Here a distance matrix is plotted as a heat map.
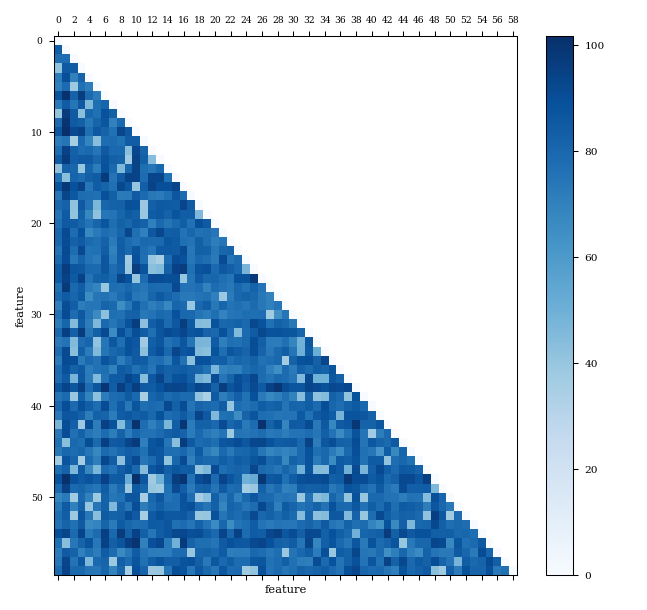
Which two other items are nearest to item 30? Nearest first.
27, 6
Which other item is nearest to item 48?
12
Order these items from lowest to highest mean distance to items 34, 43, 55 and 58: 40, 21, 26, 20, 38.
40, 20, 21, 26, 38
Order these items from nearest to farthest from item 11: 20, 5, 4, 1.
5, 4, 1, 20
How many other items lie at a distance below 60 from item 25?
7
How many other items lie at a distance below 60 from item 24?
7
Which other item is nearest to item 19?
39
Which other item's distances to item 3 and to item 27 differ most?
6
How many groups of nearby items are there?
14
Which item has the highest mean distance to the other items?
38
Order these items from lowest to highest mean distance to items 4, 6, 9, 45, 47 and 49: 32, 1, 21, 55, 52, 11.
11, 52, 21, 32, 55, 1
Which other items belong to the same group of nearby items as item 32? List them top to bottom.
23
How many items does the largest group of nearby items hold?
13
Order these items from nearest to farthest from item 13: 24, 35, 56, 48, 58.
24, 58, 48, 56, 35
